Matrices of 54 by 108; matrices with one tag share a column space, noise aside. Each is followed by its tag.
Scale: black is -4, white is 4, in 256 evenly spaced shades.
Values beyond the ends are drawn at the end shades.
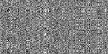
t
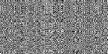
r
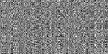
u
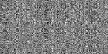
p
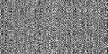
t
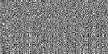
u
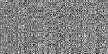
u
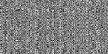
t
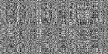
p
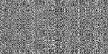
t
